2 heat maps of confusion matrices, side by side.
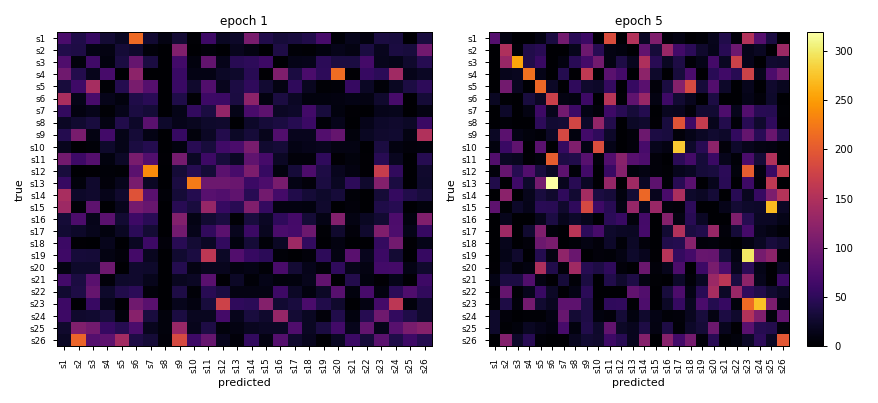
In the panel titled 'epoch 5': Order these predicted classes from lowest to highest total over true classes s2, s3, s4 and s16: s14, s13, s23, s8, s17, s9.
s13, s8, s17, s23, s9, s14
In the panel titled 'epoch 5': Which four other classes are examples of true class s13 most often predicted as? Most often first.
s6, s25, s11, s5
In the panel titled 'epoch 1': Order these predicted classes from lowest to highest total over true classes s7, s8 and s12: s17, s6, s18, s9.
s9, s17, s6, s18
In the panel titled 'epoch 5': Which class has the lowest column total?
s1
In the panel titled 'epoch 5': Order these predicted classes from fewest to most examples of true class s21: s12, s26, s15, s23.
s15, s12, s26, s23
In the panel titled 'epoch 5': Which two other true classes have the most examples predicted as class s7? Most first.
s9, s19
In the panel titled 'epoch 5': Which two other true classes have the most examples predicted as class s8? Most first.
s17, s20
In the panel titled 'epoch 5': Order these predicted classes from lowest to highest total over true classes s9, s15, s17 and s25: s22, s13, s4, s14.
s4, s22, s13, s14
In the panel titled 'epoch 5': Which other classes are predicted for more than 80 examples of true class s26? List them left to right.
s2, s14, s16, s18
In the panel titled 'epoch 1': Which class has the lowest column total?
s8
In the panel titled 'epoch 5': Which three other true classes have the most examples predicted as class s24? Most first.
s23, s19, s1
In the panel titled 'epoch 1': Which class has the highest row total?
s26
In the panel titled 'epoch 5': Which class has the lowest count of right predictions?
s25
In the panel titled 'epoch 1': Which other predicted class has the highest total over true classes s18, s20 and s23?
s24
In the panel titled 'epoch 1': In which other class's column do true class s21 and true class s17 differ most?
s23
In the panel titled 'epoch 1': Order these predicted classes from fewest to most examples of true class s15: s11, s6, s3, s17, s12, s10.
s17, s10, s12, s3, s6, s11
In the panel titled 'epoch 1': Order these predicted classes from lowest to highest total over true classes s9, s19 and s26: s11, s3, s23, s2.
s3, s23, s11, s2
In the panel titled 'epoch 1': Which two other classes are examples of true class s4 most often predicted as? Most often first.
s20, s24
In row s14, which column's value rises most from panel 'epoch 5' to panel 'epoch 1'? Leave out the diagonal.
s6
